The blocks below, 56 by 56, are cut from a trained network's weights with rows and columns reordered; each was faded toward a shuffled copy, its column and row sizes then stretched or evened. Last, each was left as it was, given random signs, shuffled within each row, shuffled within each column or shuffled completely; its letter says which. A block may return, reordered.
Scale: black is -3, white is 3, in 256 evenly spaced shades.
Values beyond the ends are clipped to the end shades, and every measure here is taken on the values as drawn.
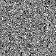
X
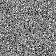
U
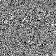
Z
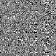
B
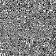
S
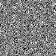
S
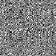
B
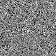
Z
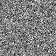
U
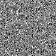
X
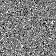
U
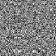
B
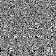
B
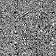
S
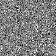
X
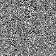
X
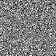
Z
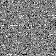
Z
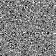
Z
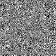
S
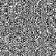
B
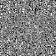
S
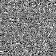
Z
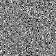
X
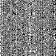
B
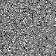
X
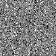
X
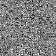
S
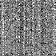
B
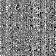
B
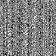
B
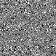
Z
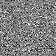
Z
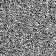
U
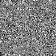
Z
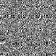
B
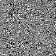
S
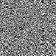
B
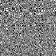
B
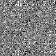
S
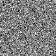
X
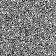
U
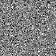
X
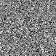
Z
